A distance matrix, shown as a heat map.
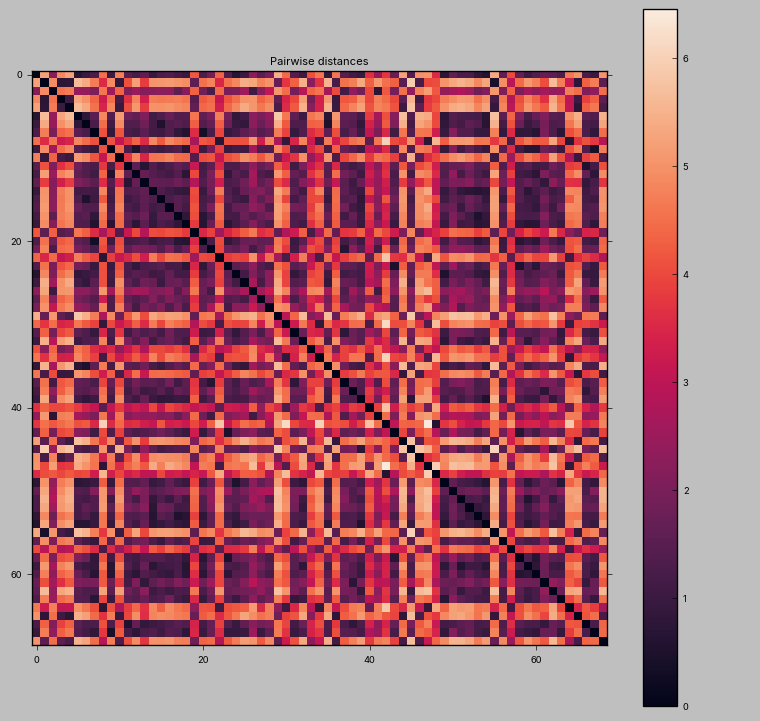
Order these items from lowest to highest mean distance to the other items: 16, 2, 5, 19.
16, 5, 2, 19
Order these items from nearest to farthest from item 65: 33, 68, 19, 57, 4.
4, 68, 19, 33, 57
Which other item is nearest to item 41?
2
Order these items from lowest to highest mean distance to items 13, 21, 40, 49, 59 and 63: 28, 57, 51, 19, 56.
56, 51, 28, 57, 19
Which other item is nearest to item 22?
8
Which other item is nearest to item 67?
9
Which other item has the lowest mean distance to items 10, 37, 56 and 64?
31
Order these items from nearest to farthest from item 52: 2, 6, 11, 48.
6, 11, 2, 48
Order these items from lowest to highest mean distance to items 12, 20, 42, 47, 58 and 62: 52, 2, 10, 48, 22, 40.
52, 2, 48, 40, 22, 10
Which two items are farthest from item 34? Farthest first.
42, 48
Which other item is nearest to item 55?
1
